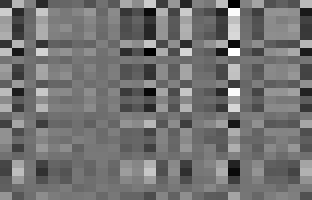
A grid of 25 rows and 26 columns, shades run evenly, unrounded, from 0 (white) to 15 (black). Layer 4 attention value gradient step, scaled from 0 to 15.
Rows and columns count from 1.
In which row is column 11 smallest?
1
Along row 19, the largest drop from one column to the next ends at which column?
20
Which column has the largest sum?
13
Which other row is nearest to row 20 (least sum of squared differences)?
24
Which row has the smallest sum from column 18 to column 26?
19
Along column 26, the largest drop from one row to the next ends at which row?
6
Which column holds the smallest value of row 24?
18
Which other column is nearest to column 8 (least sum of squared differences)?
10
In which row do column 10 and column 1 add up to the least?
2
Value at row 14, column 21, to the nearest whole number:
9
